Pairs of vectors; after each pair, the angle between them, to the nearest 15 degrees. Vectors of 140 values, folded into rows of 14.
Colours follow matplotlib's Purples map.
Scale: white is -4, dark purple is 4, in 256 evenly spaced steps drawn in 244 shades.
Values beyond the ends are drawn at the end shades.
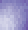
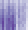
150 degrees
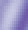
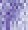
135 degrees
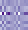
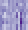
75 degrees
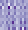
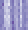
75 degrees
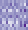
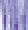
105 degrees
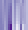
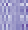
105 degrees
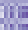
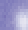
105 degrees
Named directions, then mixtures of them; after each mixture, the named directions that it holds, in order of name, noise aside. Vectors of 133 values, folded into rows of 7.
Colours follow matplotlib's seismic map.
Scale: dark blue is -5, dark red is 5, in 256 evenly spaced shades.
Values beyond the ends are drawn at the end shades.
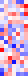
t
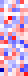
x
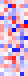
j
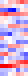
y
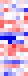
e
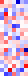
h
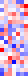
t.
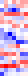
e, t, y.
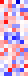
e, h.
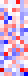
h, x.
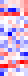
t, y.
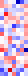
h, t.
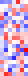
e, h, j.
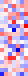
j, t.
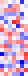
j, x, y.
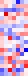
h, t, y.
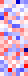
h.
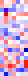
h, y.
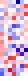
h, t.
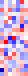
x.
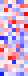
e, j, t.
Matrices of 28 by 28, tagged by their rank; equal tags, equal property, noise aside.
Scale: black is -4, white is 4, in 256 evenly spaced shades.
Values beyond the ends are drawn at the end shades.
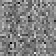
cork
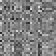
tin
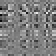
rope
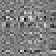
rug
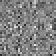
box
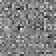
box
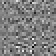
rug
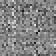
box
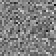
box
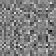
rug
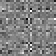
tin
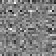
rug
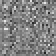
box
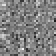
box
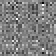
rug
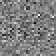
box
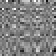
tin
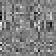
tin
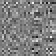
tin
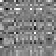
tin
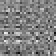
tin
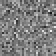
cork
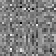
rug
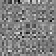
rug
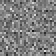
cork
